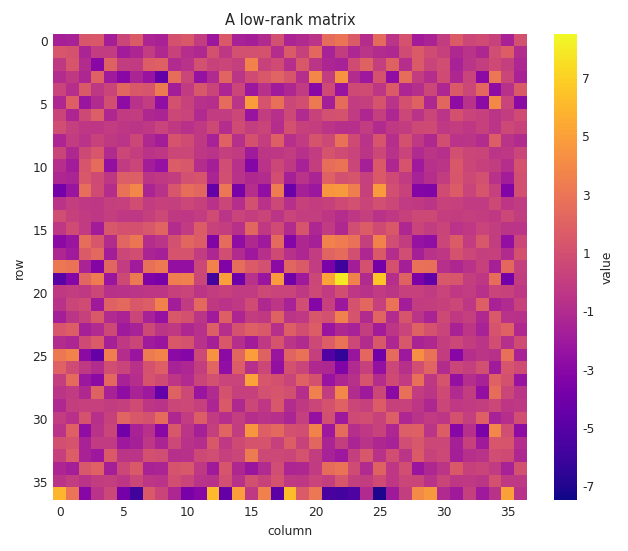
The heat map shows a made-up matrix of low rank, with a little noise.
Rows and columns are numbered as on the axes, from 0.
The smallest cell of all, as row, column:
36, 25
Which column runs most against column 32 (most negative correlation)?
15
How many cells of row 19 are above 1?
15
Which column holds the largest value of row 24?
22
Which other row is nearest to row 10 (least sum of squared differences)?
17
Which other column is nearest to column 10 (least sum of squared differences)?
23
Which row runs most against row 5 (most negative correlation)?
4
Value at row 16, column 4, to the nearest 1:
-1
